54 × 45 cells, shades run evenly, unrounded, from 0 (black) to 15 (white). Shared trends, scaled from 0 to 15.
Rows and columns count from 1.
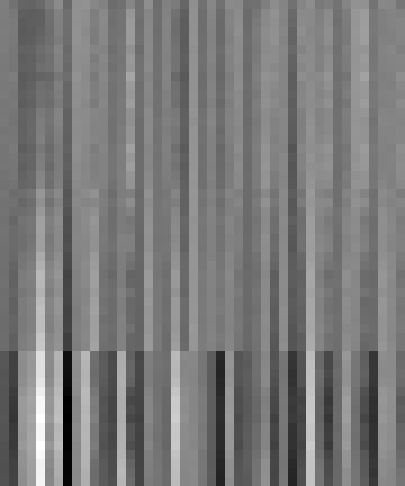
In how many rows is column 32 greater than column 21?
39
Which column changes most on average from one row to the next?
15
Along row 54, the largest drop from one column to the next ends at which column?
8
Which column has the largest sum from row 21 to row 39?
5
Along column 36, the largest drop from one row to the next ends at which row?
40
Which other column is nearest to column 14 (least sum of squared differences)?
7
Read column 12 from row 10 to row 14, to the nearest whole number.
8 8 8 8 8
